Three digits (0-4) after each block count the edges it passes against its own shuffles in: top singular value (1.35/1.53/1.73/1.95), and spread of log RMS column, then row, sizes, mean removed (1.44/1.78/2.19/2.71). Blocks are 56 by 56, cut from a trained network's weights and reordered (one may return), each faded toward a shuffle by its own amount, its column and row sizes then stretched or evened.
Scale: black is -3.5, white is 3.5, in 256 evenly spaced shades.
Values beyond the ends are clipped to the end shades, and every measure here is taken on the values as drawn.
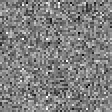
0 1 1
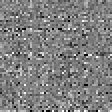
1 3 4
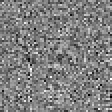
2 2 0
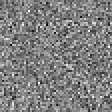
2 0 1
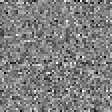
1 0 3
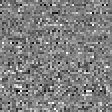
0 1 4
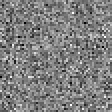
0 0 2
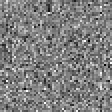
2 1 0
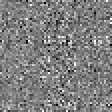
2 3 2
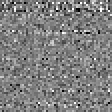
2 1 4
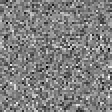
1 1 2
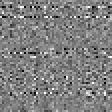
4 2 4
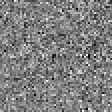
0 2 1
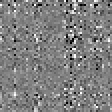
2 4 3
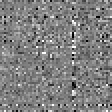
2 3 4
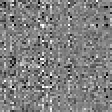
1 4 3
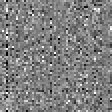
0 4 0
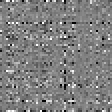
3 4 4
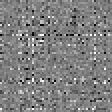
1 3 4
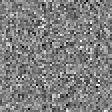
2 2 1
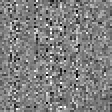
1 4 0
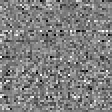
0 1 4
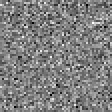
1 0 2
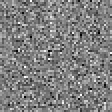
0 2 0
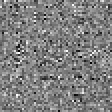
1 2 3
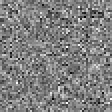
3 1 1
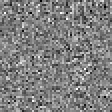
0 1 1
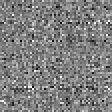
1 1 3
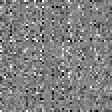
0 4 3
